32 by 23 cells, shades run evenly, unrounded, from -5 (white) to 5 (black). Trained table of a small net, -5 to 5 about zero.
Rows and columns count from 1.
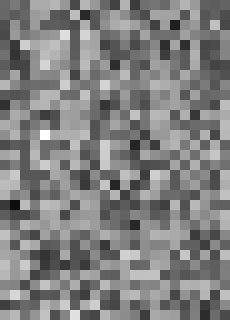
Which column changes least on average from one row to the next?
10
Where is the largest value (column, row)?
2, 21
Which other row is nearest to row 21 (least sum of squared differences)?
5
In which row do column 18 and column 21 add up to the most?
3
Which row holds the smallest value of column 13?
26
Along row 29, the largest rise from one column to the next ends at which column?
9
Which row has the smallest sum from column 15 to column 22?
29
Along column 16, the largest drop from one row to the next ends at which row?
18
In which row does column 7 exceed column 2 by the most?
27
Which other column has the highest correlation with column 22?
12
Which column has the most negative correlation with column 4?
14
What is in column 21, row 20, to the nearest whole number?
-1
